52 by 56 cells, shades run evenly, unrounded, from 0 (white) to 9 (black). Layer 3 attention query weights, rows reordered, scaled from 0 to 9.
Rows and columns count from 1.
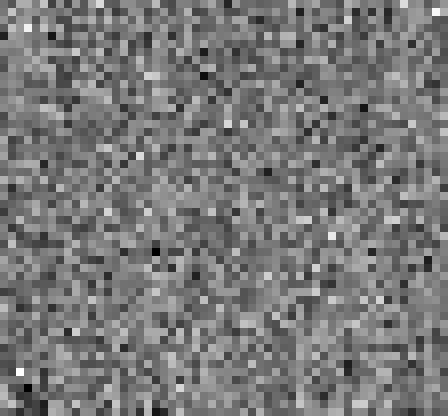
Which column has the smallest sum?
20
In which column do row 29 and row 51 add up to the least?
45
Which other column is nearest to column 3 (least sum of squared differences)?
37
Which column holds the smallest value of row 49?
23
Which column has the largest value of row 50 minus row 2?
55
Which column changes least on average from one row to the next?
28
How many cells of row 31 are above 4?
44
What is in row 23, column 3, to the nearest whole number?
3
